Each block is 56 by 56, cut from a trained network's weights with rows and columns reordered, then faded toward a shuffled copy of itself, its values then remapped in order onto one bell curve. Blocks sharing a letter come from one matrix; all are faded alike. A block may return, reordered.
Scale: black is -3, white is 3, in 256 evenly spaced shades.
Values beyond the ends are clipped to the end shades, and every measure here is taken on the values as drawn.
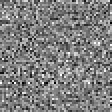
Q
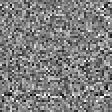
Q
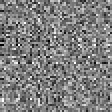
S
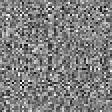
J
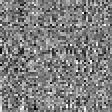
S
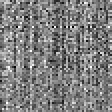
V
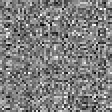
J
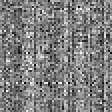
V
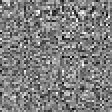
S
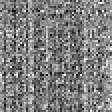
V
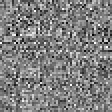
Q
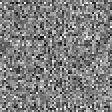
Q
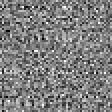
J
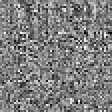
S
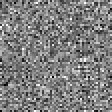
J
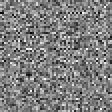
J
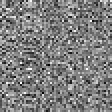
J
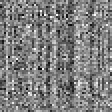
V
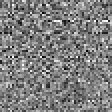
J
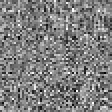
S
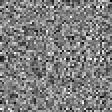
J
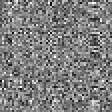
J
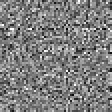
Q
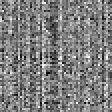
V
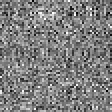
Q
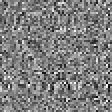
S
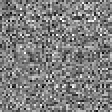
Q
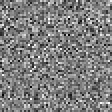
Q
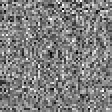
Q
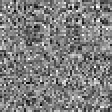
Q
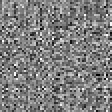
S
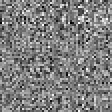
S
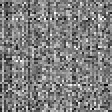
V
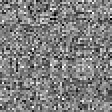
Q
